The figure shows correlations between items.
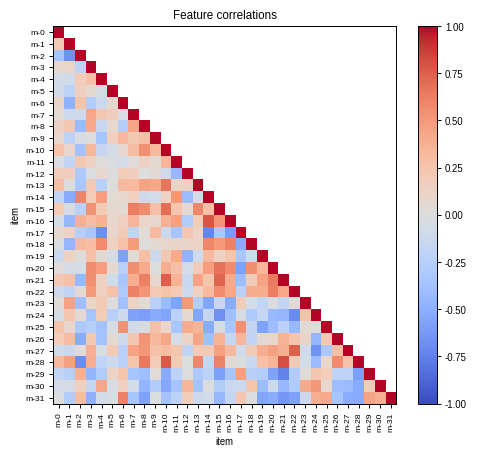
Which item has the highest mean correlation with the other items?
m-15
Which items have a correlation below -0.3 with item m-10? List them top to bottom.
m-2, m-23, m-24, m-29, m-30, m-31
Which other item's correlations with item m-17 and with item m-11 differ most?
m-14
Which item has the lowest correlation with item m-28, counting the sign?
m-2
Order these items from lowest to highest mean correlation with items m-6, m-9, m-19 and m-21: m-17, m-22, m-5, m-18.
m-17, m-5, m-18, m-22
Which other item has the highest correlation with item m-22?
m-27
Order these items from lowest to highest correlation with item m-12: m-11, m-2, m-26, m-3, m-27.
m-11, m-2, m-27, m-3, m-26
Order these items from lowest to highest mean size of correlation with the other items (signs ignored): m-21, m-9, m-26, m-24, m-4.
m-9, m-4, m-26, m-24, m-21
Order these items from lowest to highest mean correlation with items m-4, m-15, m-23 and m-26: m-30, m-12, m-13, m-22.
m-30, m-13, m-12, m-22
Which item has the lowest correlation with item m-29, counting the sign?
m-21
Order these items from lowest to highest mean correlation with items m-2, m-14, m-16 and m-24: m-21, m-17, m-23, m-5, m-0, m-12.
m-17, m-23, m-12, m-0, m-21, m-5
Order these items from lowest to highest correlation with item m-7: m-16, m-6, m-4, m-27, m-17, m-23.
m-17, m-6, m-23, m-4, m-16, m-27
